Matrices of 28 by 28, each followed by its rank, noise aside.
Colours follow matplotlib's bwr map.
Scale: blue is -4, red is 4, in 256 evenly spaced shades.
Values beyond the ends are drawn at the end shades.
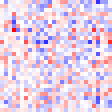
six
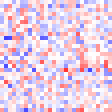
six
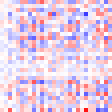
two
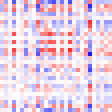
two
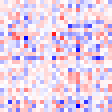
four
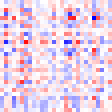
three
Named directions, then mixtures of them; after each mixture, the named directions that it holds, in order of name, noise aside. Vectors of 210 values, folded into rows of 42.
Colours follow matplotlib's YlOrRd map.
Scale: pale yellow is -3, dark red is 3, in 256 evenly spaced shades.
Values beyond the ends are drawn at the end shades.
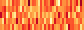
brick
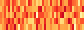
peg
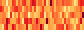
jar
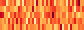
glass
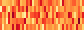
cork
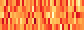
glass.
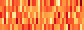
brick.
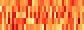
cork, peg.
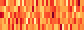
glass.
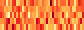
glass, jar, peg.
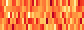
glass, jar.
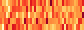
cork, jar.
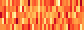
brick.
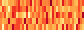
cork, jar.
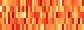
cork.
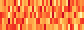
glass, peg.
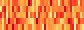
brick, cork, peg.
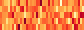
cork, peg.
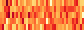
jar.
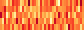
brick.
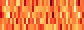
glass, jar.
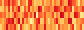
peg.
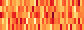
cork, glass.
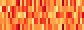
cork, glass.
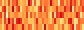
brick, cork, peg.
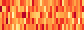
cork.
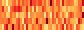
cork, jar.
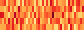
glass, peg.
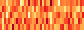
brick, cork, jar.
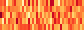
brick, glass.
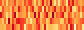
cork, glass, peg.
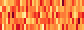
cork.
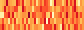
glass, jar.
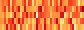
peg.
